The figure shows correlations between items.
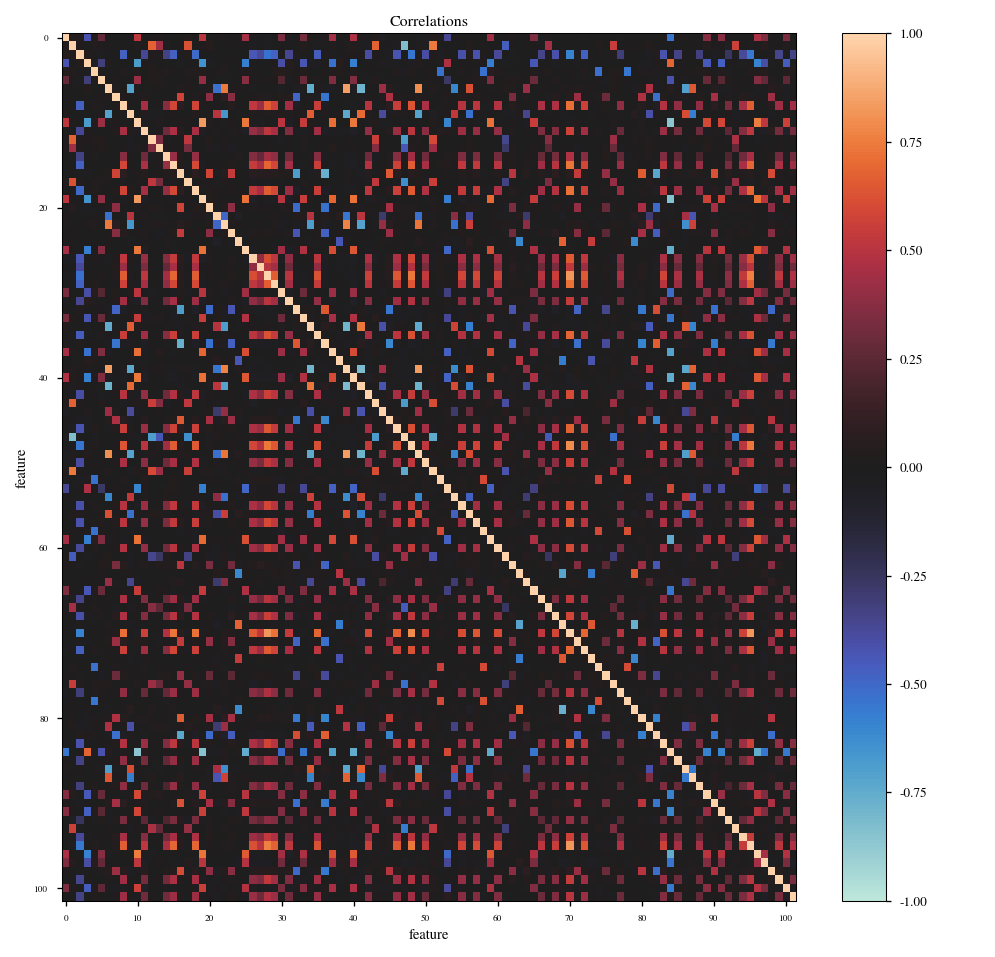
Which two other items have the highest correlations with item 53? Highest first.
84, 3
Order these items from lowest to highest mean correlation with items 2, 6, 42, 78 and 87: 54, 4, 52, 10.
54, 4, 10, 52
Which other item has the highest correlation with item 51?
1
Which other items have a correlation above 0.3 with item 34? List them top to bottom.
9, 21, 41, 54, 86
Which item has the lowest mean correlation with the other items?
2
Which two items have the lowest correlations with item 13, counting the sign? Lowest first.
47, 61
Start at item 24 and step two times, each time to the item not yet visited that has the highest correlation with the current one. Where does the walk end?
73
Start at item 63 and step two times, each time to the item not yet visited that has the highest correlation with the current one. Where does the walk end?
38
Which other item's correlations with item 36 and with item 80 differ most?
16
